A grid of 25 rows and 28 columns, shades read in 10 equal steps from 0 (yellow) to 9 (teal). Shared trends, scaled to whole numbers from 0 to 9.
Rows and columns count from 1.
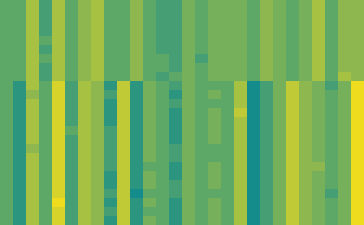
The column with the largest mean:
20
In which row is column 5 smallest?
23
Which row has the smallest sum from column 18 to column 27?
9
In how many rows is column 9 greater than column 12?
16
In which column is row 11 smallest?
28
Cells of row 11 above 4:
19
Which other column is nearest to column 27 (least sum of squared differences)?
25
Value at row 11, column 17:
5
